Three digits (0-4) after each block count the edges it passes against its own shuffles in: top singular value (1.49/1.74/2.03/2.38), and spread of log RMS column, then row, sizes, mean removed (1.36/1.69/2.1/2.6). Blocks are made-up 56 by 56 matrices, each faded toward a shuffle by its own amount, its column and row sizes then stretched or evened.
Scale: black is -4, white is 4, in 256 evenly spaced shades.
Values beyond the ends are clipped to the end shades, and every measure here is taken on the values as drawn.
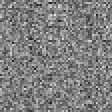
2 1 0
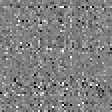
2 2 3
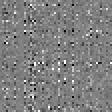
0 4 2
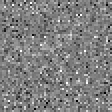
0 2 1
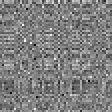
4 1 2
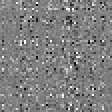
0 4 3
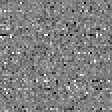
0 0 3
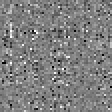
1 3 1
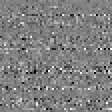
1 0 4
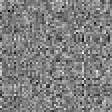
3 2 1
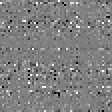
0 3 4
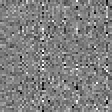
3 3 0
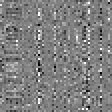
4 4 0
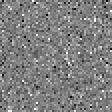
1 2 0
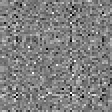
3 2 1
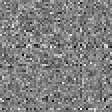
2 1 3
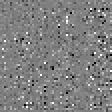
0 3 2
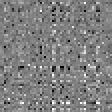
4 3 3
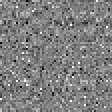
2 1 0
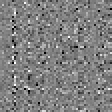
3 3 1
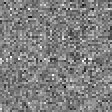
2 1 2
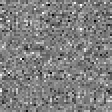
1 0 2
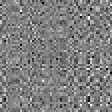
4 4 1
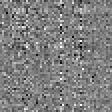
3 3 0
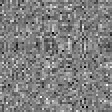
3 2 0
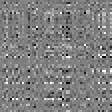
4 4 4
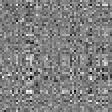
4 3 3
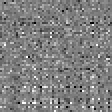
3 1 3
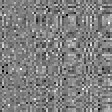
4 2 1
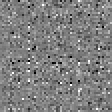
1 3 2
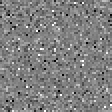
0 1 1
